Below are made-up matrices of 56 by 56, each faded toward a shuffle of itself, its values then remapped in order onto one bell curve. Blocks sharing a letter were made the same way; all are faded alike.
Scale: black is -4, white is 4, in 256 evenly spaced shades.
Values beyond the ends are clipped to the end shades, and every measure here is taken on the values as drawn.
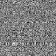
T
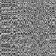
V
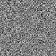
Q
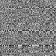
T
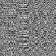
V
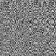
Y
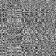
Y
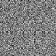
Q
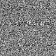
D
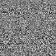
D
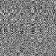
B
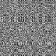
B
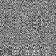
Q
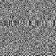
V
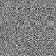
V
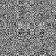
Y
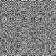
Y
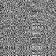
B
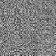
Y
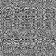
T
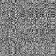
Y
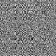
B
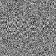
Q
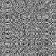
V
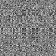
T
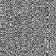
B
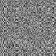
V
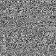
D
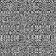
V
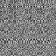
V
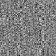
Q
